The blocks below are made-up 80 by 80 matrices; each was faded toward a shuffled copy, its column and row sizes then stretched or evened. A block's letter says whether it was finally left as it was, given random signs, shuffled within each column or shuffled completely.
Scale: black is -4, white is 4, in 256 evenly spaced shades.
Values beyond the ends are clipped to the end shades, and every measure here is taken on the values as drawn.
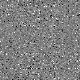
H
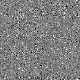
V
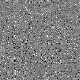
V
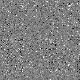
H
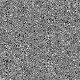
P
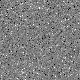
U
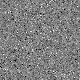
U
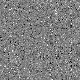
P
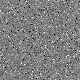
U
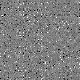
V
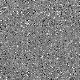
H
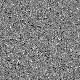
U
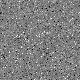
U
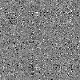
V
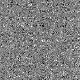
V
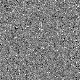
P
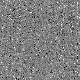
P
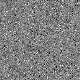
P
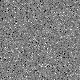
U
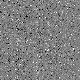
P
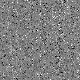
P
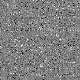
V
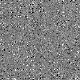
H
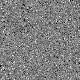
P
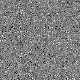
H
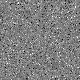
U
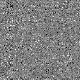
V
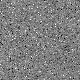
U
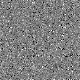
H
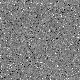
U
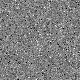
U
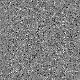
P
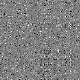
V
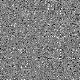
V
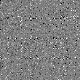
V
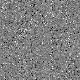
P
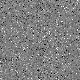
P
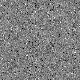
P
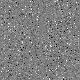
P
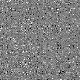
V
